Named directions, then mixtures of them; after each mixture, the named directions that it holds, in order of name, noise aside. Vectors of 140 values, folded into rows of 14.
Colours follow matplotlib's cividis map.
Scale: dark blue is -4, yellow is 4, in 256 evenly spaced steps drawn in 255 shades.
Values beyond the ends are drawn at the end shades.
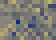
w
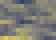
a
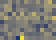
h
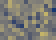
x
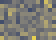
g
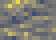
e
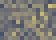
w, x.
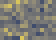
e, h, w.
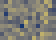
g, x.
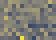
g, h, w.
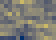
a, h.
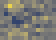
a, e, x.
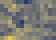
a, x.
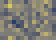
x.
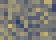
g, w, x.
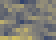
a.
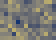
a, w, x.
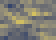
a, e.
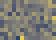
h.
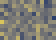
g, h.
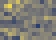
e, h, x.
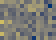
g, h, w.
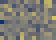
g, h.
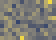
a, h, w.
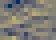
e.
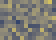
h, w, x.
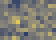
e, w.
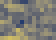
a, x.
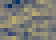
e.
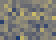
h.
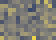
g.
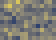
e, h, x.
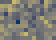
e, g, w.
